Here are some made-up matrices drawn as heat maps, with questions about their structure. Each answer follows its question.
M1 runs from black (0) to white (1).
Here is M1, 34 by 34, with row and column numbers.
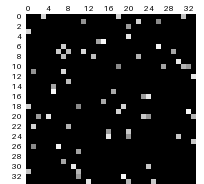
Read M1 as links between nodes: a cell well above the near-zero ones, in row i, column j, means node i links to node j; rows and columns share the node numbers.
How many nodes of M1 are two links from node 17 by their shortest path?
1
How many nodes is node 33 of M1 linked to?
3
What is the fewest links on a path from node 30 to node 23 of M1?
3
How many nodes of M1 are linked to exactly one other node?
11
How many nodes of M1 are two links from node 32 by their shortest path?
3
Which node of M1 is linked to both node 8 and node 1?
node 22
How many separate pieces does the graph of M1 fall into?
6
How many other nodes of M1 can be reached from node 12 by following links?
10
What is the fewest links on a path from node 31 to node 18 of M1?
2
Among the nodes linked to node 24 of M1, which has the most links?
node 20
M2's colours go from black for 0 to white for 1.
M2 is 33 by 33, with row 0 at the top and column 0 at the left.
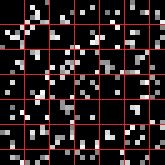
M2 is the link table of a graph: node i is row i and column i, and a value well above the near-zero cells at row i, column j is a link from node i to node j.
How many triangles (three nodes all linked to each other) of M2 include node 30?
0
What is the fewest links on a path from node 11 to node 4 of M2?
3
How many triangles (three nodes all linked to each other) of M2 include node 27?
4
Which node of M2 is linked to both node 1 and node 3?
node 6
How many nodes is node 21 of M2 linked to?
6
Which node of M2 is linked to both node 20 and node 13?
node 12
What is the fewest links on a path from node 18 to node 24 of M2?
4
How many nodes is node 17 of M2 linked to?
1
